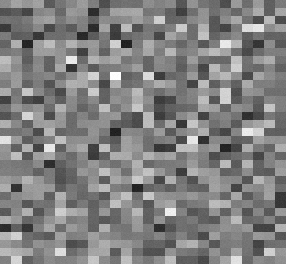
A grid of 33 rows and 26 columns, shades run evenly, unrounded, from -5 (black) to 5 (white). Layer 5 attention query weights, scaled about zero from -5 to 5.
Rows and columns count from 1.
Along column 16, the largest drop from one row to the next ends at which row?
28
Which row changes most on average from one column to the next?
19
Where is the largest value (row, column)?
10, 11
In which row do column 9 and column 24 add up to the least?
20
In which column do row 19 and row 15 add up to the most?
3
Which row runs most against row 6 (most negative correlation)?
4
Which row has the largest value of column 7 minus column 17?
8
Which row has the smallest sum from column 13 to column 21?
24
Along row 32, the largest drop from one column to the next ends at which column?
7
